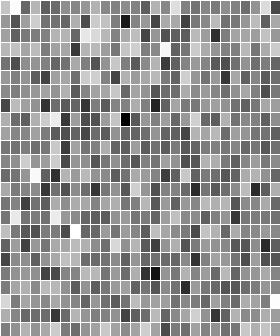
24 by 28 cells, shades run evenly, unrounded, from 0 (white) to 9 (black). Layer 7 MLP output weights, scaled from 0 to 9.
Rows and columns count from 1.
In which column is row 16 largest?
24
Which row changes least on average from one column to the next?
10
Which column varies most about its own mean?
6
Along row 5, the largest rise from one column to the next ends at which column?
17
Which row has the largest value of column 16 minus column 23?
20
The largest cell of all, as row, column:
9, 13
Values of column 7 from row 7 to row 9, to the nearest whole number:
3 6 7
